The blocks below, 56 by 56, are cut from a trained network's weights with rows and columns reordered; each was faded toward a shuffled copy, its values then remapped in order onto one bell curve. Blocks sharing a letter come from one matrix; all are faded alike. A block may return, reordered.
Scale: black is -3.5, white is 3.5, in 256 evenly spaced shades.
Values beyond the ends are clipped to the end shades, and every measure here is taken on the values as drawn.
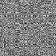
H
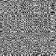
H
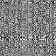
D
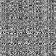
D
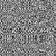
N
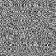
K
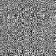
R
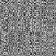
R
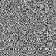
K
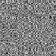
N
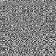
H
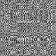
R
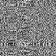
K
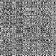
D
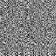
R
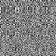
N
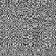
H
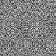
N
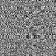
K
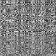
D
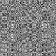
N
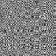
N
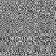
N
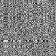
K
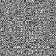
R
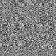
K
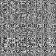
D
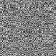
K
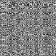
D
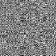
H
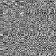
N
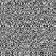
K
